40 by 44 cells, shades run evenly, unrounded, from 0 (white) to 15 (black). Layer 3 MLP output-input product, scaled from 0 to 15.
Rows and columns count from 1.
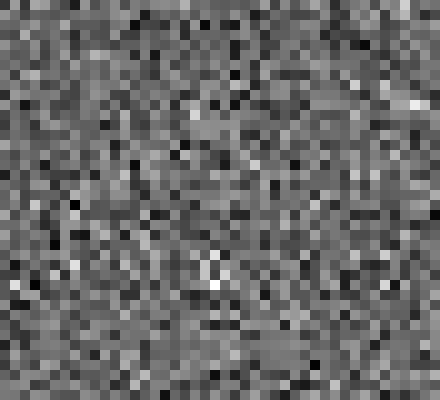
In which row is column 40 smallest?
16
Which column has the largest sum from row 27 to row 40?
35
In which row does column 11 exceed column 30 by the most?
13
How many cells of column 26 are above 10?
11
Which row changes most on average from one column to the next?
29
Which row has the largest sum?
22
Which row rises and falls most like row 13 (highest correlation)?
32
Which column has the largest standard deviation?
24
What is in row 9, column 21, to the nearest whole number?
7
